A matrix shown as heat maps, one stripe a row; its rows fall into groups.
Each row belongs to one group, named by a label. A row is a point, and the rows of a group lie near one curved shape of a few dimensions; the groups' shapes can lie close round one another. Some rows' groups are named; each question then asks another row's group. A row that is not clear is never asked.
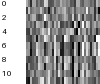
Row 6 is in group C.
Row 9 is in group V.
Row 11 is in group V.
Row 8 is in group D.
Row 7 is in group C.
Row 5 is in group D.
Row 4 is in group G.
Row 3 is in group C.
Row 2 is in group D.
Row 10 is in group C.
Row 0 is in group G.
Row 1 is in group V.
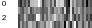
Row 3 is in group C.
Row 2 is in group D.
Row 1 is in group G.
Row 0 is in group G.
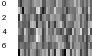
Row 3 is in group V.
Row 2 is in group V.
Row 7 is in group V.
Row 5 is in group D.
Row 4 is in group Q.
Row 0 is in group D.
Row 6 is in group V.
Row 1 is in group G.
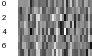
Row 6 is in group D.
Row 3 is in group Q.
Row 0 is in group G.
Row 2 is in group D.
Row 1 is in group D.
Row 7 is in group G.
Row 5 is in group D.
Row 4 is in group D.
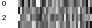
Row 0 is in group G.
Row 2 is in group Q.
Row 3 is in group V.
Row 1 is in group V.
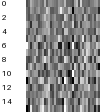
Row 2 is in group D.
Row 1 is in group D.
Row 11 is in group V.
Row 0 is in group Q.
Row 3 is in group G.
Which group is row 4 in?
D
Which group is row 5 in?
C
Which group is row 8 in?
D
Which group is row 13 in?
D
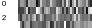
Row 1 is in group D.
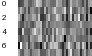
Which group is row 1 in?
V
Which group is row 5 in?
D
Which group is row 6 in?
V
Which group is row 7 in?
G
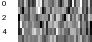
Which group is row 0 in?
Q
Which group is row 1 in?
G
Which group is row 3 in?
V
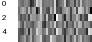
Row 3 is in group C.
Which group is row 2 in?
D
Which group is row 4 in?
D
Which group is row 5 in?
C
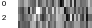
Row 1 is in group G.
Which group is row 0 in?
Q
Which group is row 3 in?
V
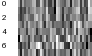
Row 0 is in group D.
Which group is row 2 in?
D
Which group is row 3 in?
C
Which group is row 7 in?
D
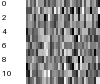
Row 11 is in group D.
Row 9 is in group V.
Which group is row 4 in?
V
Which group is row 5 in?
G
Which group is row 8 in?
Q
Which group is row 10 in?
G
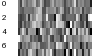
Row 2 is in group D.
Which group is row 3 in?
G
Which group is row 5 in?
Q
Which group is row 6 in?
G
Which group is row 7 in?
C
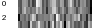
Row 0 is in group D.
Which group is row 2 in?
V
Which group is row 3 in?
D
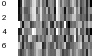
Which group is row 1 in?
V
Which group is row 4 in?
V
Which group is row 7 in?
D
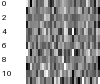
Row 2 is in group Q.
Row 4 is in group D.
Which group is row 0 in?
G
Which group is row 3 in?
V
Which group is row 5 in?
D
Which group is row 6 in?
V
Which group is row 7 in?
Q
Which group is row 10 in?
D
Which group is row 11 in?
C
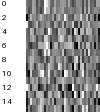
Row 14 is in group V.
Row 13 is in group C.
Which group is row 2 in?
V
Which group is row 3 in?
Q
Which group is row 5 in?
D
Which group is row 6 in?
G
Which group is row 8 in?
Q
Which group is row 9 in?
C
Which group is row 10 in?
V
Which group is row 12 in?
Q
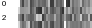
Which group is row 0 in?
Q
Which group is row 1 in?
Q
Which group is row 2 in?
Q
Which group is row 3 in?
Q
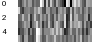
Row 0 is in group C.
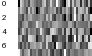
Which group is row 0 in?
V
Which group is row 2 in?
C
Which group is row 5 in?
C
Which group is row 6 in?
D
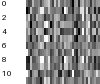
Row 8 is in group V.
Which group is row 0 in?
C
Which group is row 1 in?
V
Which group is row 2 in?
C
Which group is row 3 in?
G
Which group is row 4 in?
C
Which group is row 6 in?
V
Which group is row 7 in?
Q
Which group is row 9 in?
V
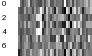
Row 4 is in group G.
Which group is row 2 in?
G
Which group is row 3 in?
C
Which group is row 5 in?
D
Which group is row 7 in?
C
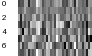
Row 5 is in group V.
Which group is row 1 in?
Q
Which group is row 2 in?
D
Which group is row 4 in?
G
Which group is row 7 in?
D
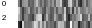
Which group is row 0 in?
G
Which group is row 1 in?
Q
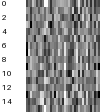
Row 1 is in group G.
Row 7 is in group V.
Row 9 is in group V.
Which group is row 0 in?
D
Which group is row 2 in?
C
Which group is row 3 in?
G
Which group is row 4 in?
D
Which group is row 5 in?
C
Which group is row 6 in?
V
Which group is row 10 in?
Q
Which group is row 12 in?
Q
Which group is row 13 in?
V
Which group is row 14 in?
V
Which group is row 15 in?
D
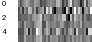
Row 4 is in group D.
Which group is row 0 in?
G
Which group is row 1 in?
C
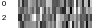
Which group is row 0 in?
C
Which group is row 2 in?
V
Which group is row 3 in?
G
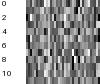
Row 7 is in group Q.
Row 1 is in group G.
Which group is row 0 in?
Q
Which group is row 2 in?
V
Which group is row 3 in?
D
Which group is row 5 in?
V
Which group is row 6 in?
D
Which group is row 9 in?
D
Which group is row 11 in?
C
